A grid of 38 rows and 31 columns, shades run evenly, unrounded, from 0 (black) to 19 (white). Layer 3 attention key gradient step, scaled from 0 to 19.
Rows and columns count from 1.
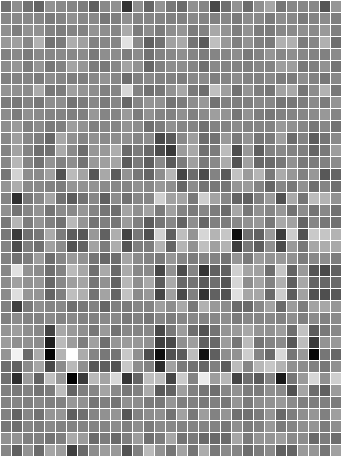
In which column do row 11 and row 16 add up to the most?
2
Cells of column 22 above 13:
5
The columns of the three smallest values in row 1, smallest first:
12, 20, 30
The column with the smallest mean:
15
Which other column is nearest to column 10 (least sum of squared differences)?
3
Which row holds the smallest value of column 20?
1
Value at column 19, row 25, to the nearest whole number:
4
